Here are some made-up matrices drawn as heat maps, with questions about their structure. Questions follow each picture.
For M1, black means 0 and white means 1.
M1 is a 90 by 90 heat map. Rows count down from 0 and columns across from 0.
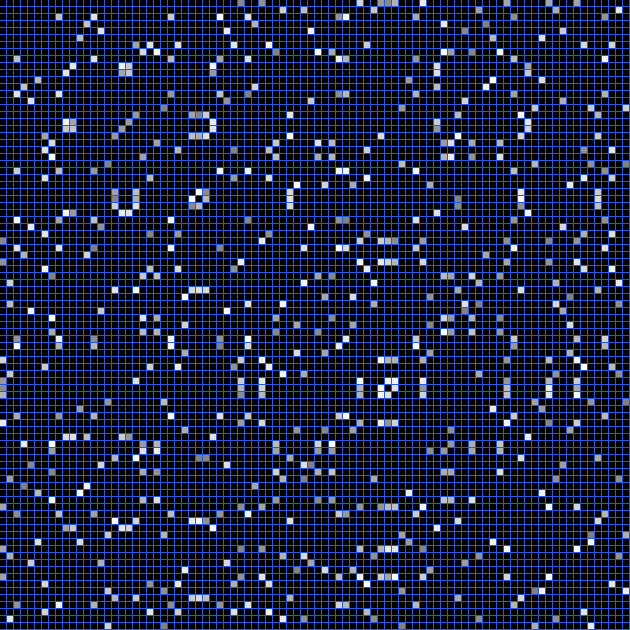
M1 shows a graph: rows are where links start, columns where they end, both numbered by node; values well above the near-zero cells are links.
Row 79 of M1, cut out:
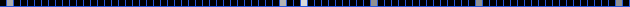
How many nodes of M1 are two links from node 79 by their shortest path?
2
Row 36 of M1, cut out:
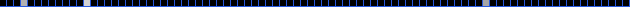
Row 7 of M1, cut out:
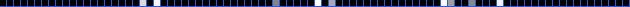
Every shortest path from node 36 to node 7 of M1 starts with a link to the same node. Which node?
node 3
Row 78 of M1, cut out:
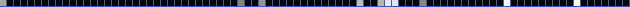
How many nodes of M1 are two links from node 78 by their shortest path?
2
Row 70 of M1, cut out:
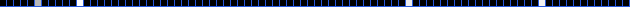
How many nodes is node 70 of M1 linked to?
4
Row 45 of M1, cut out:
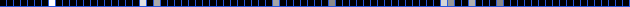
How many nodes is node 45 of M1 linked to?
9
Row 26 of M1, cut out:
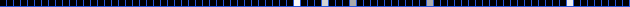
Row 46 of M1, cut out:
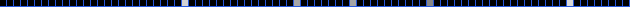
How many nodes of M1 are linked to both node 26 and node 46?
4
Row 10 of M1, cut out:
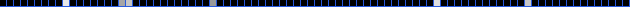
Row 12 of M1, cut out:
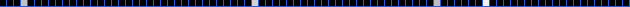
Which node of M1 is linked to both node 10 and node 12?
node 62
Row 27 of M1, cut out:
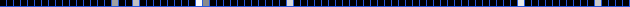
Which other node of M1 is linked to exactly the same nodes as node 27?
node 65
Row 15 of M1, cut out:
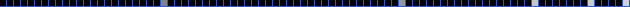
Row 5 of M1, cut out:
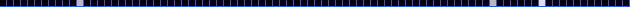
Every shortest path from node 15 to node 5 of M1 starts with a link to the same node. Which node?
node 84
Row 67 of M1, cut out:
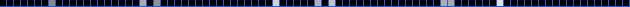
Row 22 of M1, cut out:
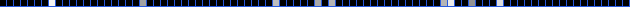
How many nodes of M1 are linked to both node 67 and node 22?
8
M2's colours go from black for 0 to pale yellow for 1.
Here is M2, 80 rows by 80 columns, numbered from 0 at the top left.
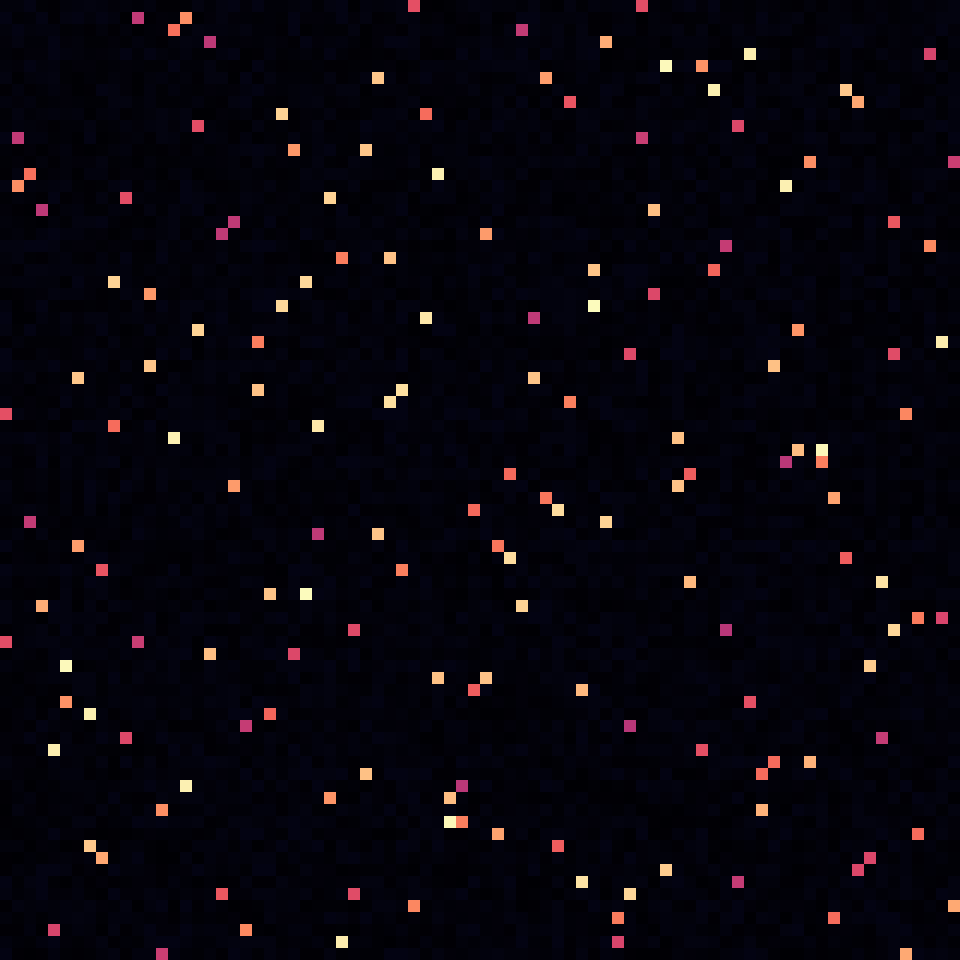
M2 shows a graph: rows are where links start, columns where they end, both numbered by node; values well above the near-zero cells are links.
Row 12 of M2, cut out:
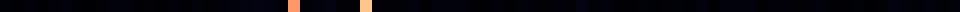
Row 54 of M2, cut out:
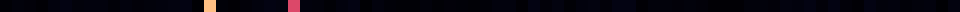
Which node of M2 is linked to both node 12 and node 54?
node 24
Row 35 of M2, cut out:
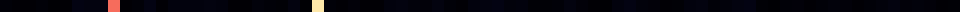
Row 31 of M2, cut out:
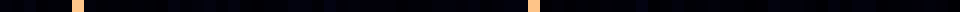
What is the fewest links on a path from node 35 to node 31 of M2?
3
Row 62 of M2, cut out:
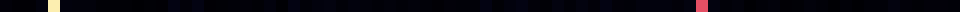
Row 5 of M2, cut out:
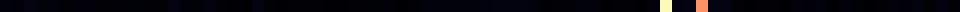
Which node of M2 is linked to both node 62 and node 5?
node 58
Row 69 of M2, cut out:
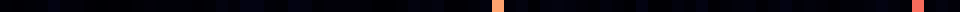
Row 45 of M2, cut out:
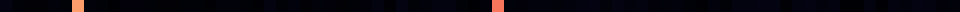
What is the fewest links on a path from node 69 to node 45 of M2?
2
